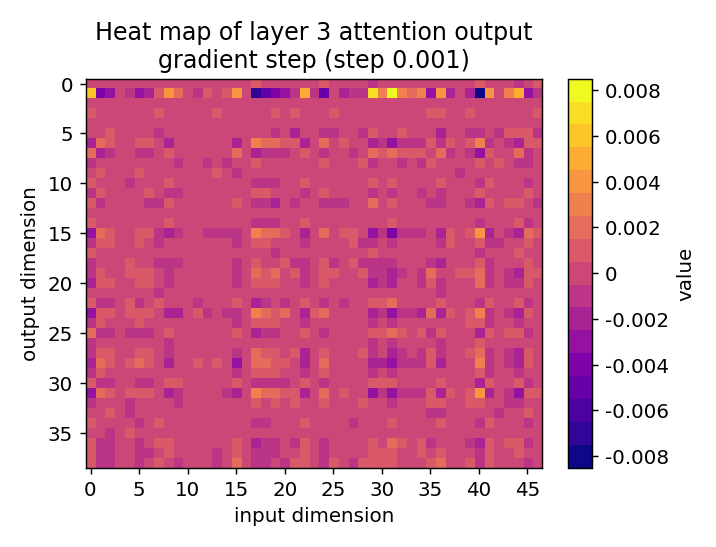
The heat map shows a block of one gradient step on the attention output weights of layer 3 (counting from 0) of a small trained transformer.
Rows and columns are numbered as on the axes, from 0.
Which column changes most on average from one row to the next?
40
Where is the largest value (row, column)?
1, 31
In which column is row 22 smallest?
17
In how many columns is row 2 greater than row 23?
17
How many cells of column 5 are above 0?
11
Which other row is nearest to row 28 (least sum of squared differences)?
6
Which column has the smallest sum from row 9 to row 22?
36
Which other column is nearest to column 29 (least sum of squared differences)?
0
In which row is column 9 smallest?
23
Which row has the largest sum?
3
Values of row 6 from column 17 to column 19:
0.003 0.002 0.002
